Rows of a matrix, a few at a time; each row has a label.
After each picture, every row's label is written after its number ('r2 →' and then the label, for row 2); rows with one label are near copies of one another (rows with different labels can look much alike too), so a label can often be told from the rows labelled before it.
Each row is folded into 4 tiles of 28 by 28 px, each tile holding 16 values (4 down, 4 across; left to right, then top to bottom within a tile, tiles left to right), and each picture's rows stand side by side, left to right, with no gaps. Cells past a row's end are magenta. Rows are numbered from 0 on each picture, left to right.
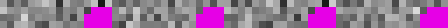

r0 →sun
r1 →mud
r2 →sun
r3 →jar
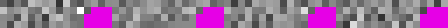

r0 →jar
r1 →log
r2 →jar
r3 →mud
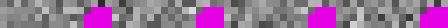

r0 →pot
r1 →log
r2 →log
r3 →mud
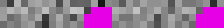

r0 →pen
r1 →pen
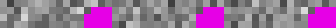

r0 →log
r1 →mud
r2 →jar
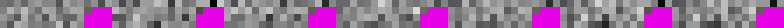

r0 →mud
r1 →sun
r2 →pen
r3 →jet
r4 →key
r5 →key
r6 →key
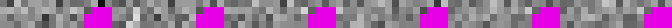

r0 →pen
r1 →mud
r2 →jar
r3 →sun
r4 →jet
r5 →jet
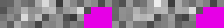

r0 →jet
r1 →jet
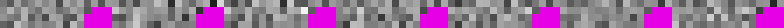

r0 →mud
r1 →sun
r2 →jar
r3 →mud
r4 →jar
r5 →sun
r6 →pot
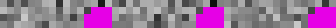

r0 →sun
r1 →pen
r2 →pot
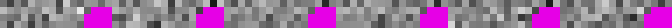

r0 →jar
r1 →sun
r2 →pen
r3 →pen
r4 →pot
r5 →jet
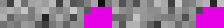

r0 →pen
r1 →sun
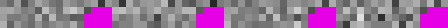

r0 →pot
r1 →pen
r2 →pot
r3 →mud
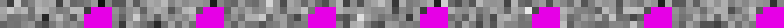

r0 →pen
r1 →key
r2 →jet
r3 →sun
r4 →jar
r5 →pot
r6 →key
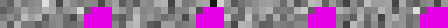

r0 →jet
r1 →sun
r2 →log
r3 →jar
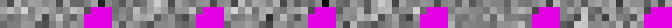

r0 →pen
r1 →jet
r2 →pen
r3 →jet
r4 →pot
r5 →mud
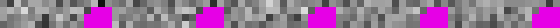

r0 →pen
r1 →pot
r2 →jet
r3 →jar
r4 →key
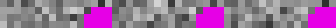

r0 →pot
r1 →jet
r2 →key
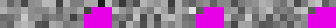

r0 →sun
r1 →jar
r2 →log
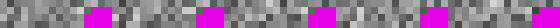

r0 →log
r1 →log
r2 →jet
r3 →mud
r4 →jet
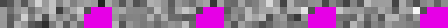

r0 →key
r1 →pot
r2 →jet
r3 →jar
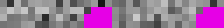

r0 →pen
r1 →key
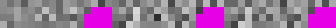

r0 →pot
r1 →mud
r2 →mud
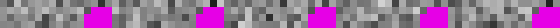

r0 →pen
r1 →sun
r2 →mud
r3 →jet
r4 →key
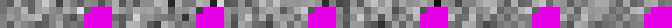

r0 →jet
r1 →sun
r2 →key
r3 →key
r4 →log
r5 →log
